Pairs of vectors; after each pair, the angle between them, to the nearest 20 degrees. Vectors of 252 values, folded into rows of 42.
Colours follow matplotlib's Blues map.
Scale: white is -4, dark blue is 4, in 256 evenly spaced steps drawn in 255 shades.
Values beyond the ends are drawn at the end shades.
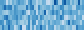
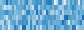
160 degrees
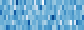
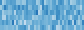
120 degrees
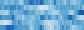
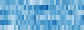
140 degrees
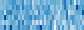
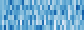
40 degrees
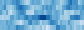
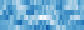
160 degrees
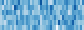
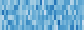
60 degrees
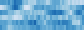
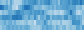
160 degrees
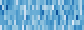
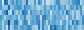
100 degrees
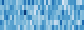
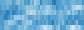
80 degrees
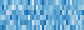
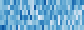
80 degrees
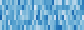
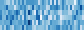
60 degrees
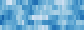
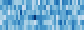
120 degrees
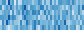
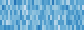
140 degrees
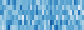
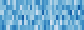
160 degrees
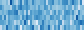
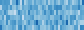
140 degrees
